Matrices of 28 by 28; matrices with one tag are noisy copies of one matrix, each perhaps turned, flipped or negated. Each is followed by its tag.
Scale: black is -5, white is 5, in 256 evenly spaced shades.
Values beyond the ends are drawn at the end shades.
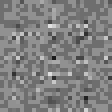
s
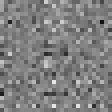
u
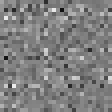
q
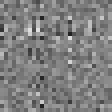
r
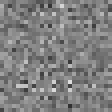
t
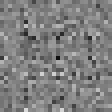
s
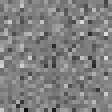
u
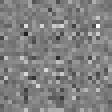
s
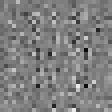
s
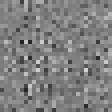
t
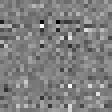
t
